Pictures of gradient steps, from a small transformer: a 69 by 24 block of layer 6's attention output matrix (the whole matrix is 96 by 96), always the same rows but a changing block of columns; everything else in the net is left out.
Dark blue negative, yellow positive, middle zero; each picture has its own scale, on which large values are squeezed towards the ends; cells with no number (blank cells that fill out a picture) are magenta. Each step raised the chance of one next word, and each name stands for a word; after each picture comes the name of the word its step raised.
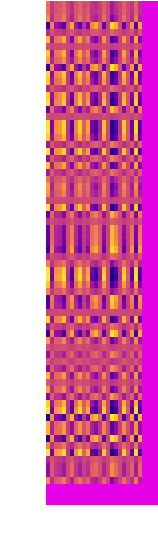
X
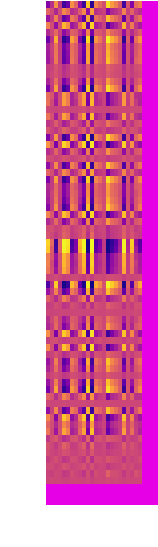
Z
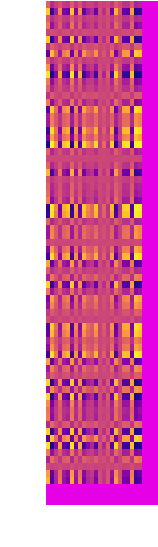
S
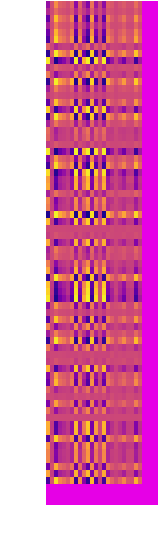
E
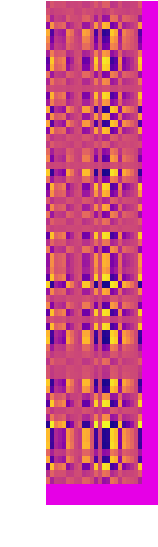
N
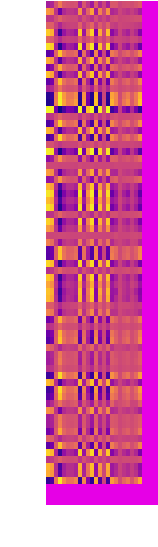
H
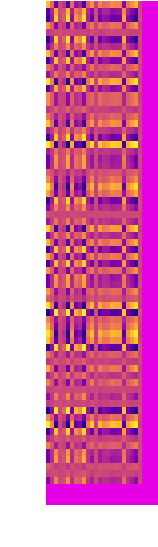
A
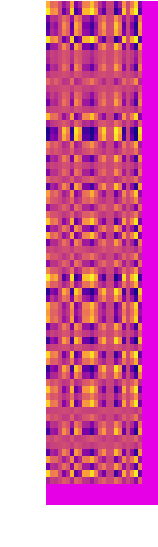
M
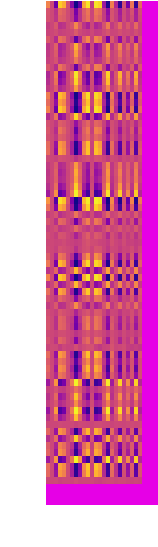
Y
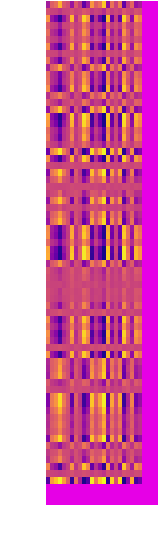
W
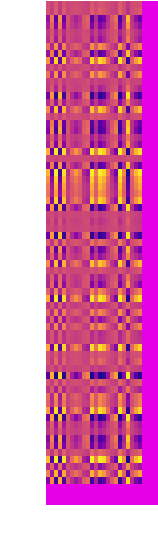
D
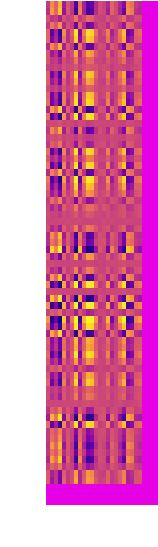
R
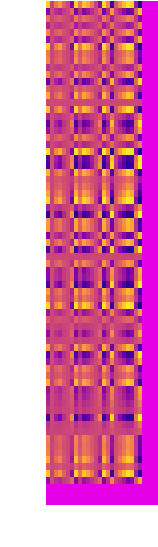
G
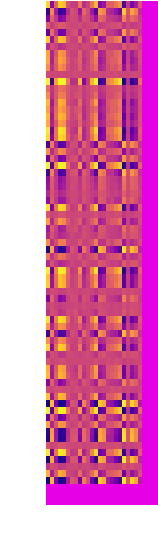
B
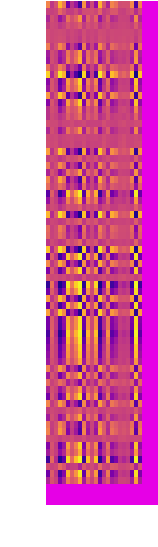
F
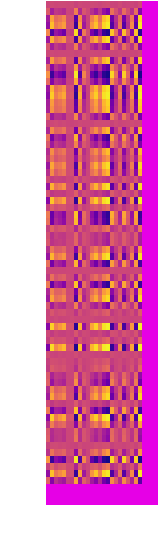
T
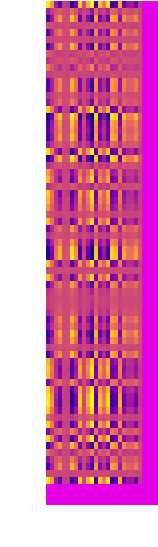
W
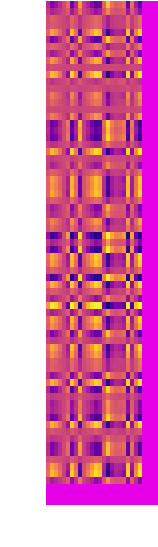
R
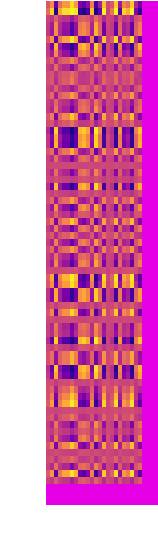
M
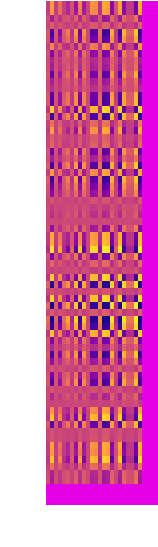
R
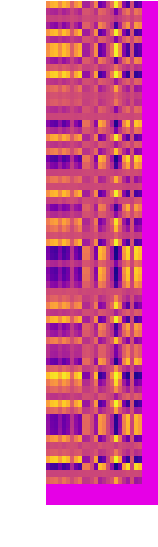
G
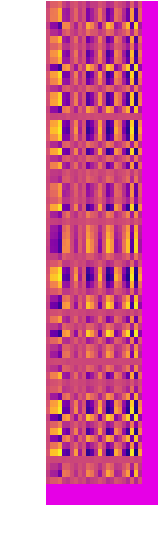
X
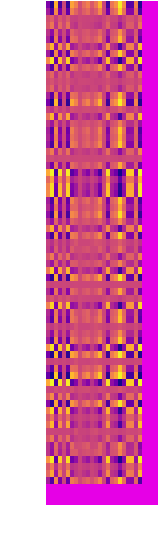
Y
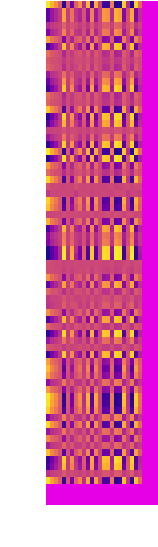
W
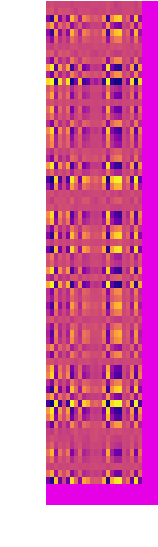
B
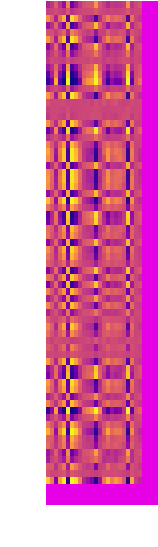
B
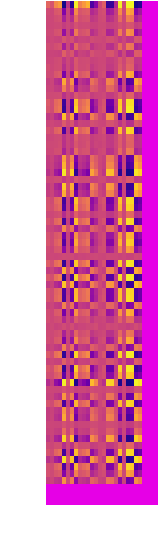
Y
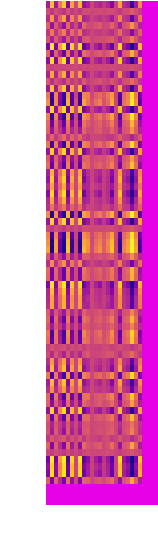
Z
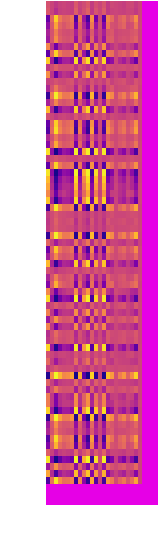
D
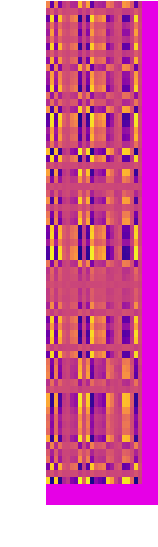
W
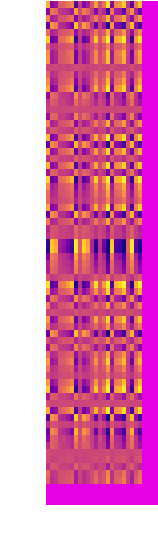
Z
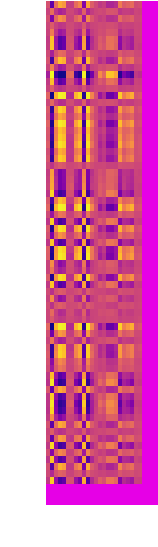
S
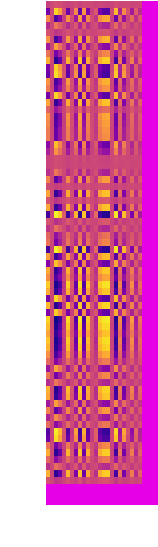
F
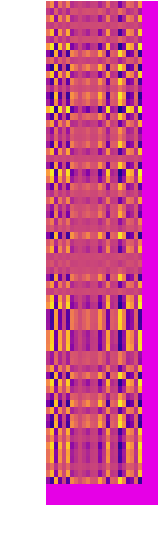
N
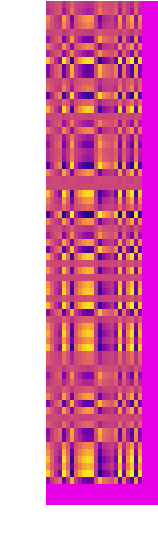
F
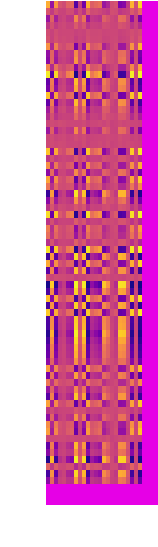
F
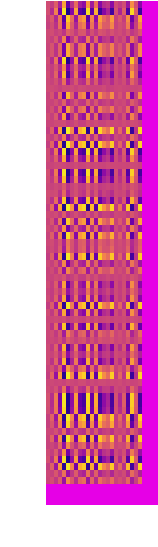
D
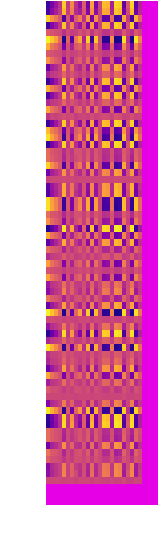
A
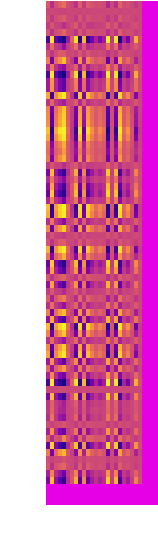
S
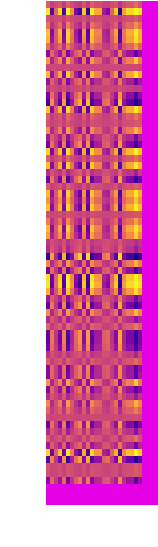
H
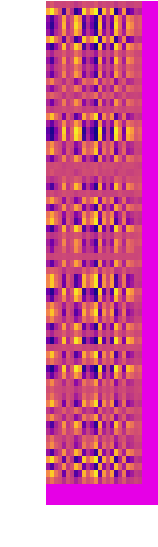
M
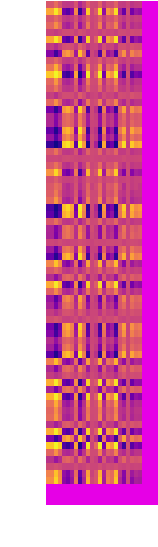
S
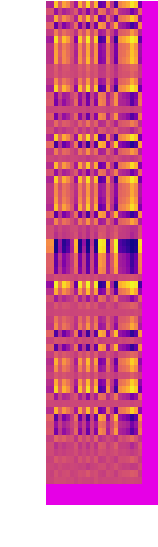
Z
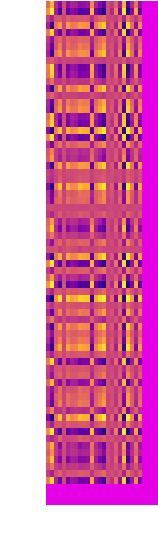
T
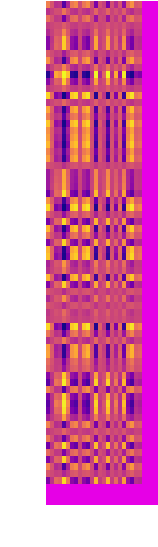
S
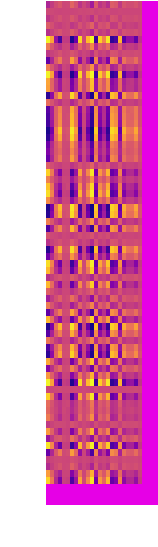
S
